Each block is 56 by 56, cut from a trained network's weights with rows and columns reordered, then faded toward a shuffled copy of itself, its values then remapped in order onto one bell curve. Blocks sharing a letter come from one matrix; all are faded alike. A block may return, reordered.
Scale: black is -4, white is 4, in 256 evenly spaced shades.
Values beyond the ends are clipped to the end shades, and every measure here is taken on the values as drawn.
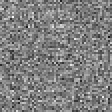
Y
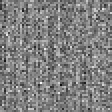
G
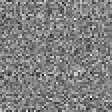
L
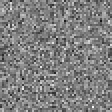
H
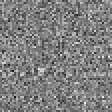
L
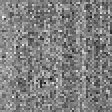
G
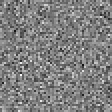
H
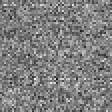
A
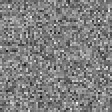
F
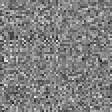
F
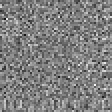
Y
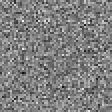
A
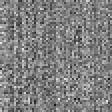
G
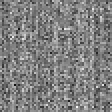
G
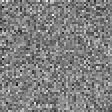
A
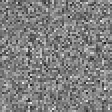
H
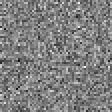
H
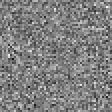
H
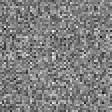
Y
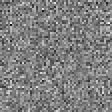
A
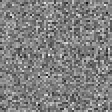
L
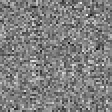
A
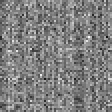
G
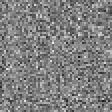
L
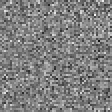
A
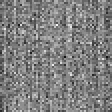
G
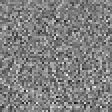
L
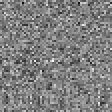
L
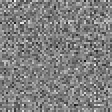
F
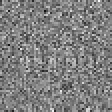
L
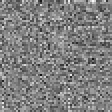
F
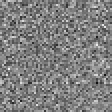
F
